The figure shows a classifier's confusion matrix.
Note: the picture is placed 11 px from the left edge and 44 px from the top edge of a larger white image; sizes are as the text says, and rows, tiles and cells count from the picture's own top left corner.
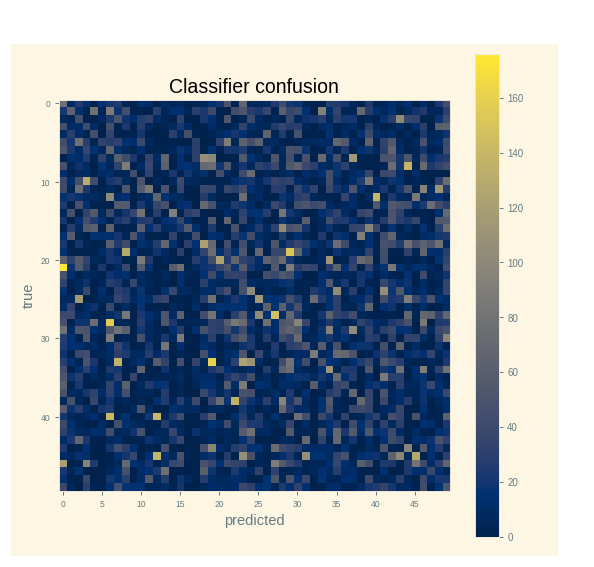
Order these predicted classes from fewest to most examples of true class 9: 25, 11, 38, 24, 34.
25, 38, 11, 34, 24
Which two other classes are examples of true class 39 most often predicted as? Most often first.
28, 0
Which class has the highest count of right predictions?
27
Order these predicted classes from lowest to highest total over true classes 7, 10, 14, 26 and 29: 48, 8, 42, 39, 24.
24, 48, 8, 42, 39
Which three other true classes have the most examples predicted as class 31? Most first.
45, 43, 15
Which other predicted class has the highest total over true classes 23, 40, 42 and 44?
6
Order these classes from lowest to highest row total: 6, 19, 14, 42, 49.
49, 6, 42, 14, 19
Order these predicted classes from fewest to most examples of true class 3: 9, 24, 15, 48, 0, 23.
9, 24, 15, 23, 0, 48
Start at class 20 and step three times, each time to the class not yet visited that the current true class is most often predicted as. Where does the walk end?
0
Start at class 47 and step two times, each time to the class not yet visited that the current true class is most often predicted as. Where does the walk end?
18
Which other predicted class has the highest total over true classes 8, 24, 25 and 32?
44
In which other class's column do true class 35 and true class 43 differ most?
41
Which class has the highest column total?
23
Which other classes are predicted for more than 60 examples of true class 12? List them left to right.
6, 23, 40, 45
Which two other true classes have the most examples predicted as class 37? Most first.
7, 29
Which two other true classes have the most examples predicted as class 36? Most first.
32, 5
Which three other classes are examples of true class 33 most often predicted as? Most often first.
19, 7, 23
